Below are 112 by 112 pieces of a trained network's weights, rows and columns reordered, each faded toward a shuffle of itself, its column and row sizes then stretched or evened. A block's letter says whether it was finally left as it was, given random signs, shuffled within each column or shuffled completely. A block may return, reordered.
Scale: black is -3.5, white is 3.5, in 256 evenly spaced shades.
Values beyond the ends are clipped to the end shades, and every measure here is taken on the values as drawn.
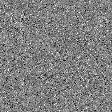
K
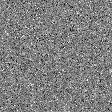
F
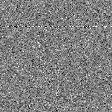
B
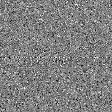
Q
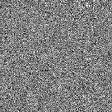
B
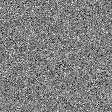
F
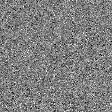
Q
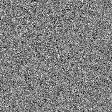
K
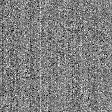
B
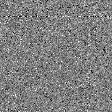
B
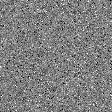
K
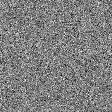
F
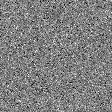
F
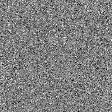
Q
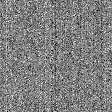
K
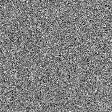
K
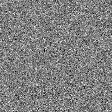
Q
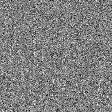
Q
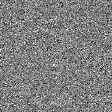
Q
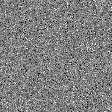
K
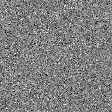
K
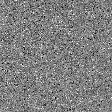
K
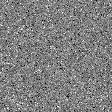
F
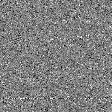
Q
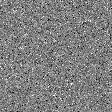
F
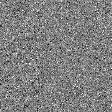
Q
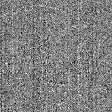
B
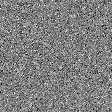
F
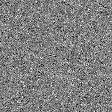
K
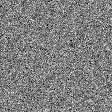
F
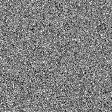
K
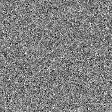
K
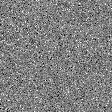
F
